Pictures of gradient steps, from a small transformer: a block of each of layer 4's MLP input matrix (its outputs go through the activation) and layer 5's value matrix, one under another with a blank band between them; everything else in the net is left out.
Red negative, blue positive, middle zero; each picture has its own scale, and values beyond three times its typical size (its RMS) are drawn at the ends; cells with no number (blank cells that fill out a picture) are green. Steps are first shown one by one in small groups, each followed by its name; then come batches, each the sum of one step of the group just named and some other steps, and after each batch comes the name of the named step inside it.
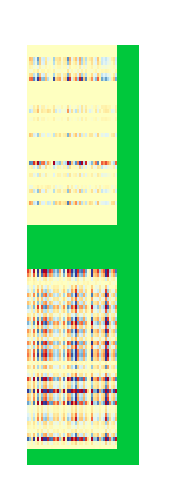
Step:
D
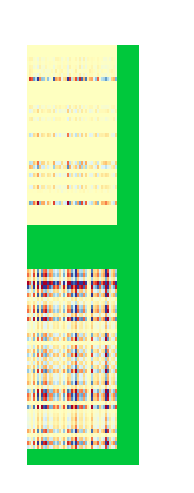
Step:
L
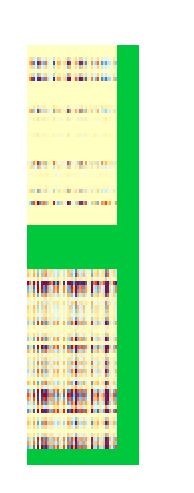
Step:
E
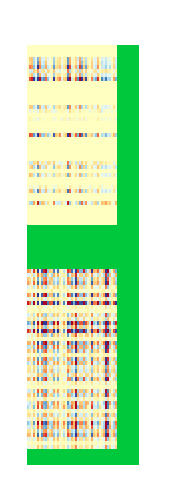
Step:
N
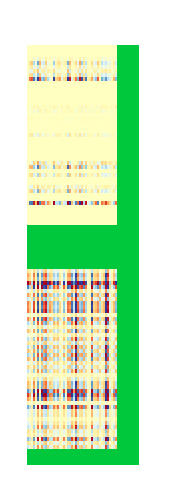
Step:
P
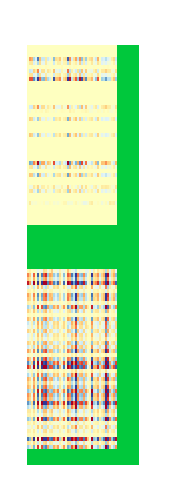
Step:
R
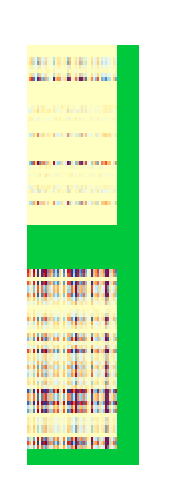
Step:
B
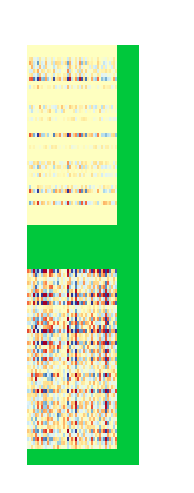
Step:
N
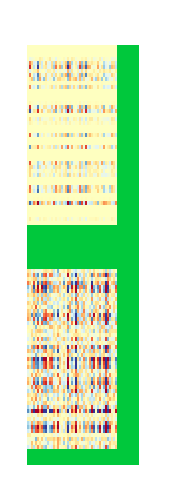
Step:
P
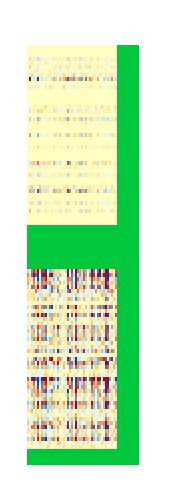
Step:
R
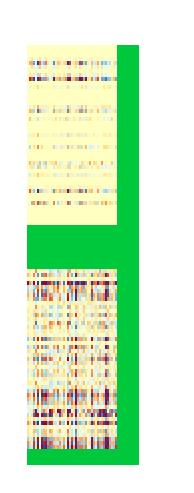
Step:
E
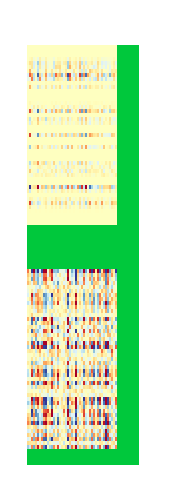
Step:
E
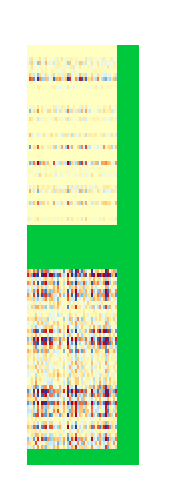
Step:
B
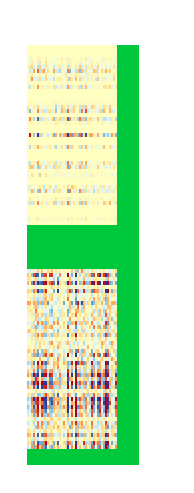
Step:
N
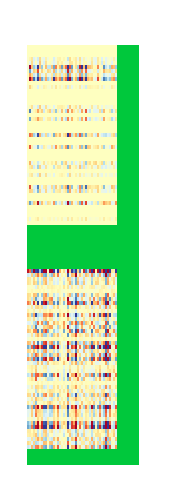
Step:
N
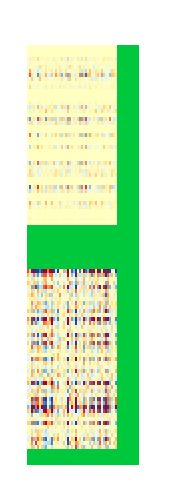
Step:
L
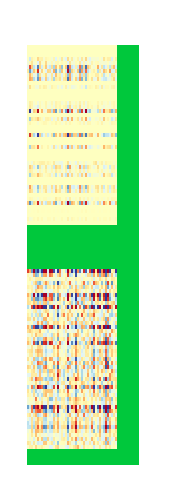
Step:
N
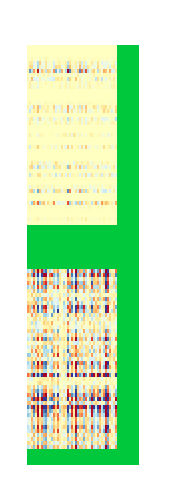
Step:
P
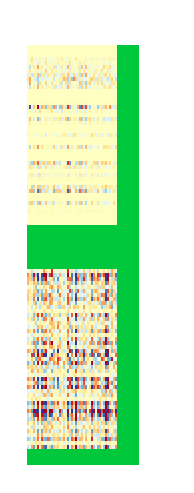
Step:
R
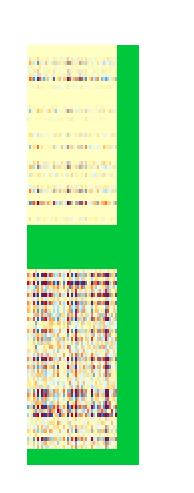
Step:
P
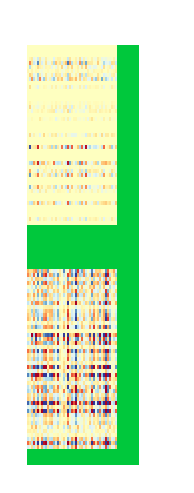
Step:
B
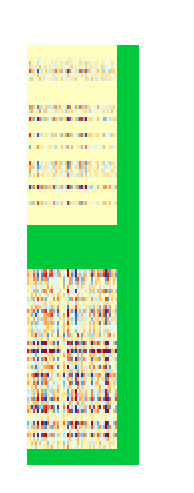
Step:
L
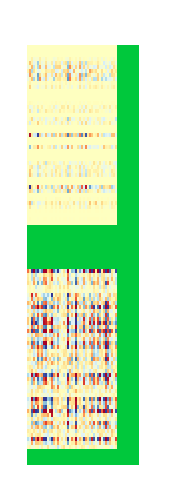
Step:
N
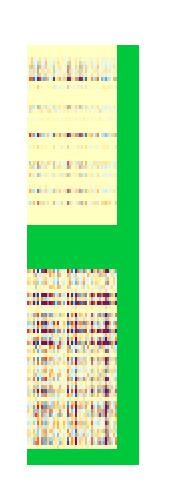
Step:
N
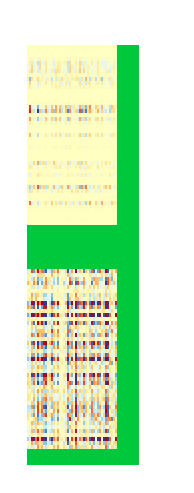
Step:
E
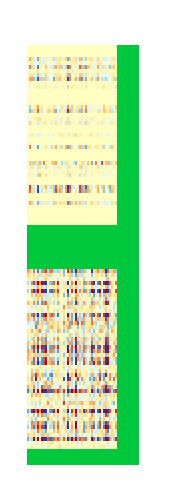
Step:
D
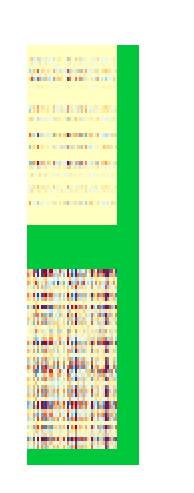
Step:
R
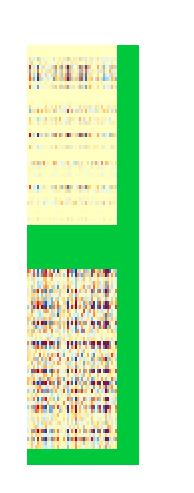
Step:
D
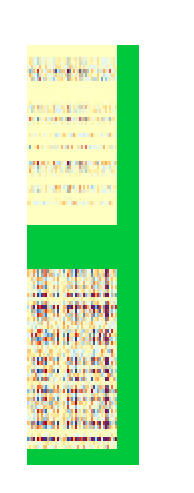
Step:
D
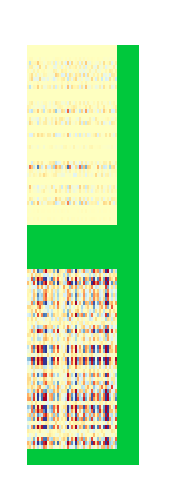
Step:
L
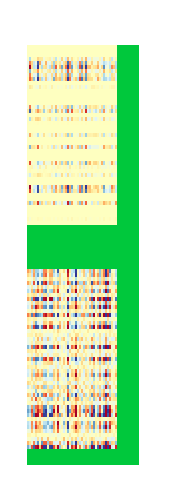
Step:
E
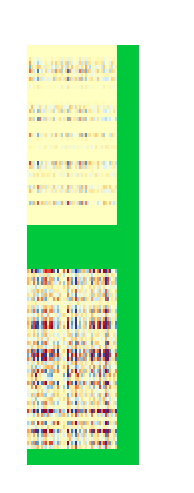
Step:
L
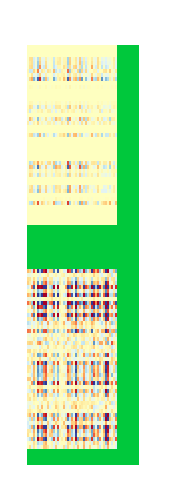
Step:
N
